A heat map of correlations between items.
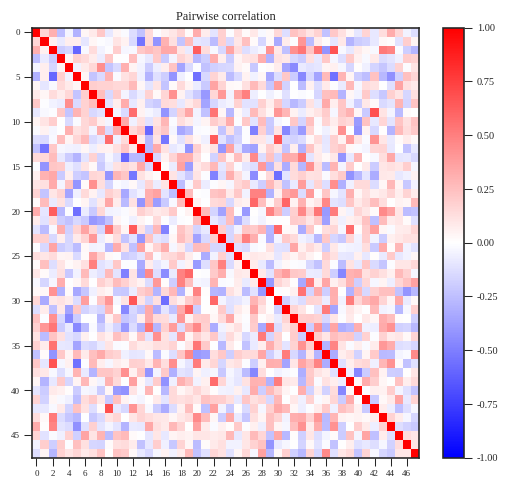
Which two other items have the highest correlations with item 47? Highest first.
36, 28
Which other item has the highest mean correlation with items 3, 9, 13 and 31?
42
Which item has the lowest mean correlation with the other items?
5
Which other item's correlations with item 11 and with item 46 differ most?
27
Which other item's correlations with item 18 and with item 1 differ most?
15
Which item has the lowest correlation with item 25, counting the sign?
21
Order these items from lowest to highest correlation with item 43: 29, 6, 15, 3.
3, 6, 15, 29
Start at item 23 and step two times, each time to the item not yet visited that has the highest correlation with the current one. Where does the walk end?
7
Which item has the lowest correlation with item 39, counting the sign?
16
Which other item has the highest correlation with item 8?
4
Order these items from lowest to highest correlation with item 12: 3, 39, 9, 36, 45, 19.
36, 45, 19, 3, 39, 9
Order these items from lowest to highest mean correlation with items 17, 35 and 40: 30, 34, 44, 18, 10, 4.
10, 18, 34, 4, 30, 44
